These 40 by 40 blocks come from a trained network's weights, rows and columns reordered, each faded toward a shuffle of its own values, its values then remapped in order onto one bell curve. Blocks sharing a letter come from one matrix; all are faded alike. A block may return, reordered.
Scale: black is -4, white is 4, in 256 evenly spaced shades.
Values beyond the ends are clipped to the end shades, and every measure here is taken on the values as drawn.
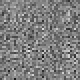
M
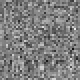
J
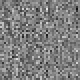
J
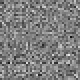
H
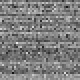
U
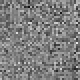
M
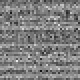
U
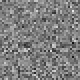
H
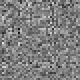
M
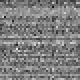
U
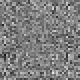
M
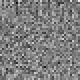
J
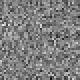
J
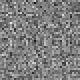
J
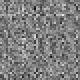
M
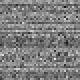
U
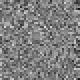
J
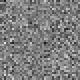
J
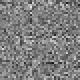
M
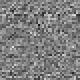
H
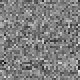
H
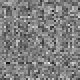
M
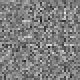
M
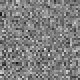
H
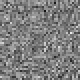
H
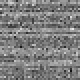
U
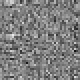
M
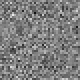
H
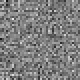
J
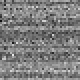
U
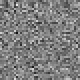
H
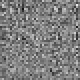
M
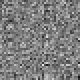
J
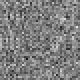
J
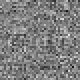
J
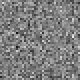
M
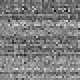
U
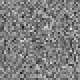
J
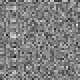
H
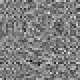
H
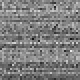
U
